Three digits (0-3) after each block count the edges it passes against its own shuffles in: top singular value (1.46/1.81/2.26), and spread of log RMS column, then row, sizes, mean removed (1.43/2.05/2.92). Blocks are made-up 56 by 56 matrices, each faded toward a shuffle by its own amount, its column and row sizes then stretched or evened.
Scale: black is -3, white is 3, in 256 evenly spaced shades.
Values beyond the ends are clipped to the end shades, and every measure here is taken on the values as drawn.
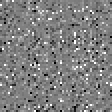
1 1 1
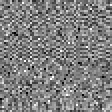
3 0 0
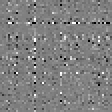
2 2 2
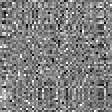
3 1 0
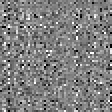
2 2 2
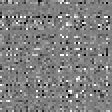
1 2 3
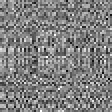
3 0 2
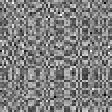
3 1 0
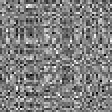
3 1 0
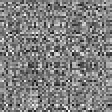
3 0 2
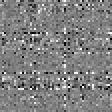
0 2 3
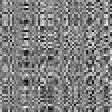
3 3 0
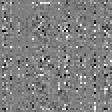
0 3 2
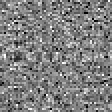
2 0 0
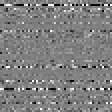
2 0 3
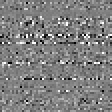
1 1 3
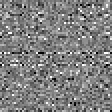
2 0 2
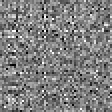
2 1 1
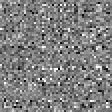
2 1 2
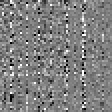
1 3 1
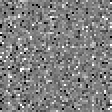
0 1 0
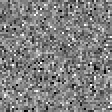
0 0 0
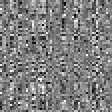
3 3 0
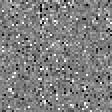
0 1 0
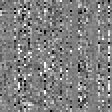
1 3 0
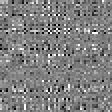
3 2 3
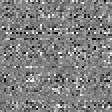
1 1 3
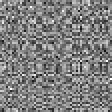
3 2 1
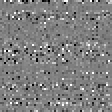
0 1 3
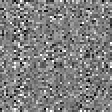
2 2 1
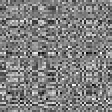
3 0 3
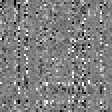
2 3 1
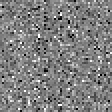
0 2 0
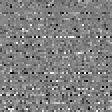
0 0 3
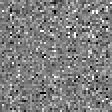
1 2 1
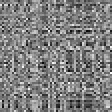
3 0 2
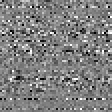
0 1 3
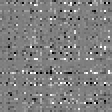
1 2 3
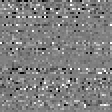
0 0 3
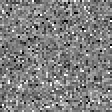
0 0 0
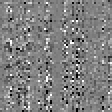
1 3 1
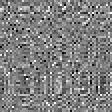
3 0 1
